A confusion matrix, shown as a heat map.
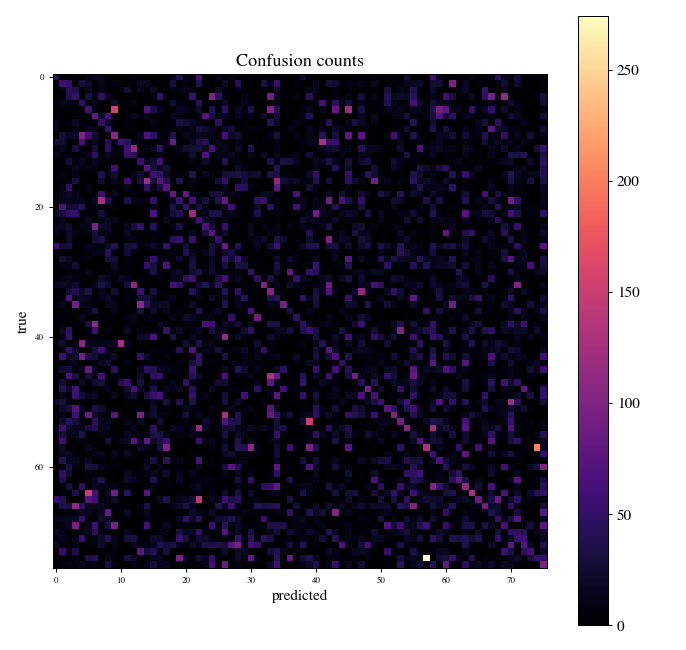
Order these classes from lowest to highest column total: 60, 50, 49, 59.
50, 49, 59, 60
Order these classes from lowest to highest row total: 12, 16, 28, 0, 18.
0, 12, 18, 28, 16
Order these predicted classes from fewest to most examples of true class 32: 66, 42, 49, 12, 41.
41, 66, 49, 42, 12
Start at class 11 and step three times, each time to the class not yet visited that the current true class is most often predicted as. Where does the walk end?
6
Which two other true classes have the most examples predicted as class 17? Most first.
57, 29
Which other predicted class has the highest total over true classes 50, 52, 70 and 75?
26
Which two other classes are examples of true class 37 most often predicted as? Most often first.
31, 27
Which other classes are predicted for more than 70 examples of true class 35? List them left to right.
3, 13, 61
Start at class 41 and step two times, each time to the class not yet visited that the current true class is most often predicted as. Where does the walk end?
18
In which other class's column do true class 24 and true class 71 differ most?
60
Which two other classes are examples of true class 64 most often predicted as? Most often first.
5, 9
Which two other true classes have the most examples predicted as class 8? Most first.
67, 6
